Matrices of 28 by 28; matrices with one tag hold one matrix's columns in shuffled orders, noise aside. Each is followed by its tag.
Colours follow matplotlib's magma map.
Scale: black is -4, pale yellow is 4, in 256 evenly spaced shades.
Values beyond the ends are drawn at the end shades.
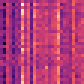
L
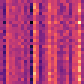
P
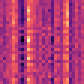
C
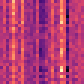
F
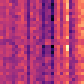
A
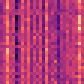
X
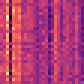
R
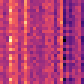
C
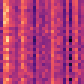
C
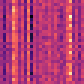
R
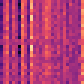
A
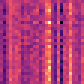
P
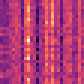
C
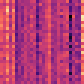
R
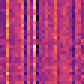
A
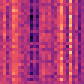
R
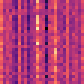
X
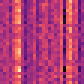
F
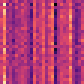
L
